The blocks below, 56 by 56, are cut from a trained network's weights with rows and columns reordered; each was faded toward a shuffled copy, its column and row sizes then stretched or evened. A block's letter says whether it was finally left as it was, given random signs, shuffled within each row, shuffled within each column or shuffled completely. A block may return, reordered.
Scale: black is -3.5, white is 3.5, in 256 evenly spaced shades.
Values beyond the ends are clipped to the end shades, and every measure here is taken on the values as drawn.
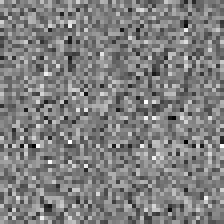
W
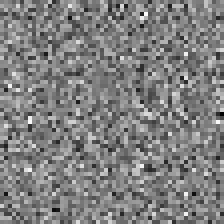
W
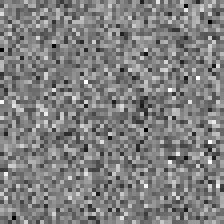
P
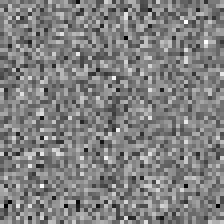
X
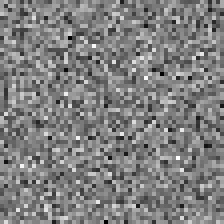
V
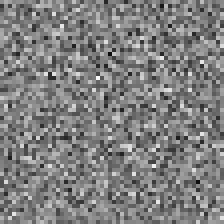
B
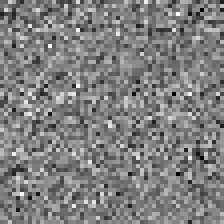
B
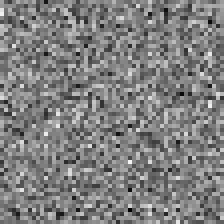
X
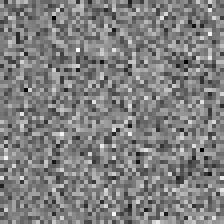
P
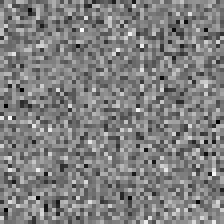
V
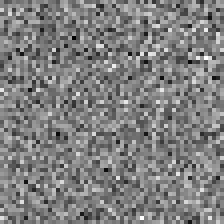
B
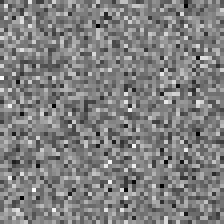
P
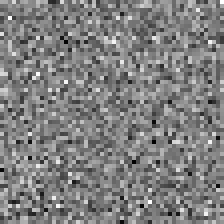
B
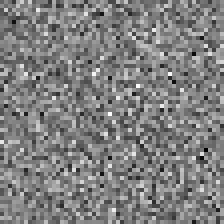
V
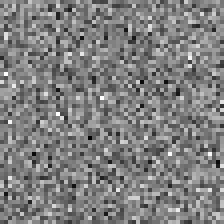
V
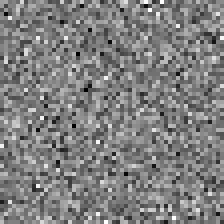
V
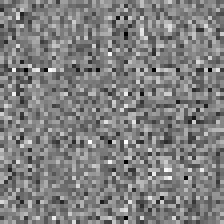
W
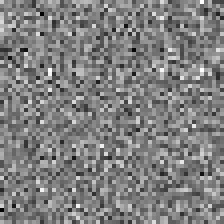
W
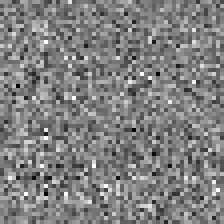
X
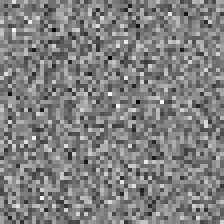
V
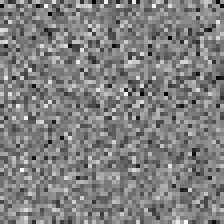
B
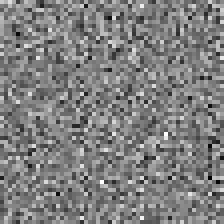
W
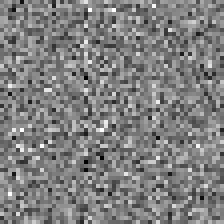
P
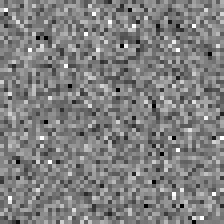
V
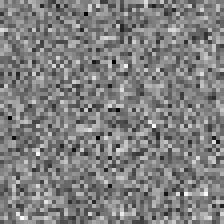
B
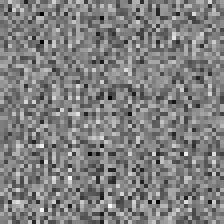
W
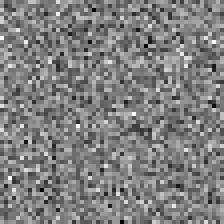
V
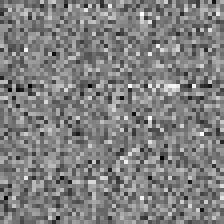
B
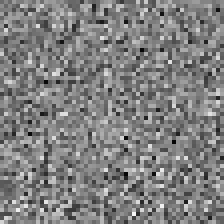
X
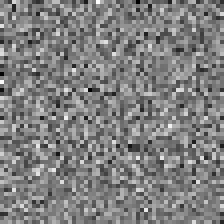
W
